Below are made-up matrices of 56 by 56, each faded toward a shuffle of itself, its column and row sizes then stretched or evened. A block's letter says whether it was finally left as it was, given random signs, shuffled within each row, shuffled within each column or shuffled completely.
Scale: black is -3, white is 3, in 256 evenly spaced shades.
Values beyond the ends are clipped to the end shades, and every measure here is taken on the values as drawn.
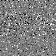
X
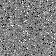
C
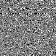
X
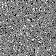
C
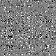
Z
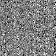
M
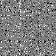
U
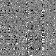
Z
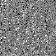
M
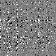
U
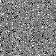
M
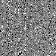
M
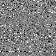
X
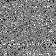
X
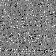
X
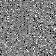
M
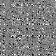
U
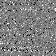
X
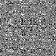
Z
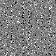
M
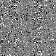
U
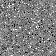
C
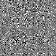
U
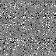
U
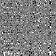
Z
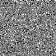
X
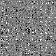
U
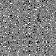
Z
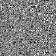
U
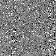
M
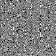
M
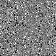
M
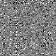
Z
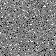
C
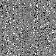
M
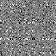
Z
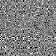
Z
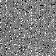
M
